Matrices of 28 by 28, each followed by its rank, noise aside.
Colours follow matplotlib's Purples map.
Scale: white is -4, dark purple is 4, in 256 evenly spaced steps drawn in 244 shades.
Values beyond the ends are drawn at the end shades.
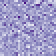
six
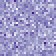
seven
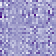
five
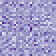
five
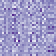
four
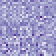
five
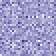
five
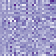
four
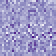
four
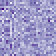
six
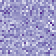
seven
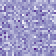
six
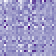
three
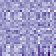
three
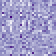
three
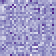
five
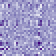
three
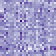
five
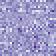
seven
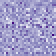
four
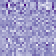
four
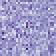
five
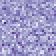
six
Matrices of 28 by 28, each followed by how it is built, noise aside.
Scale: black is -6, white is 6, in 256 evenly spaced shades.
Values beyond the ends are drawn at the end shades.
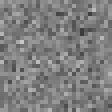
noise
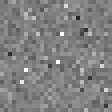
sparse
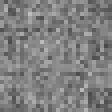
blocks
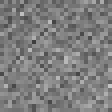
Hankel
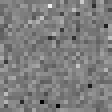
sparse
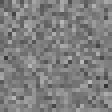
blocks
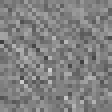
Toeplitz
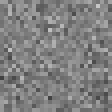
blocks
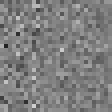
uneven columns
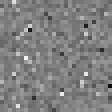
sparse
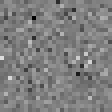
sparse
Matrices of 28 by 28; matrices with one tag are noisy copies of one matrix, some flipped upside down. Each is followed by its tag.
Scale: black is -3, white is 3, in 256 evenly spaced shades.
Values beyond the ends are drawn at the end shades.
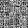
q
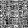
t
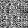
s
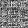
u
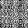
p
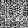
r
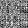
s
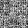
q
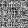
u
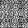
p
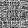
u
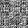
q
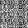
p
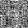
t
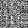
s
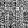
r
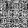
t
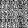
p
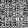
r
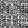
s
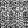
r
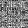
u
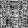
t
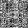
t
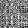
s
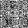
t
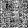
t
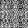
p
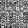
r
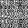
p
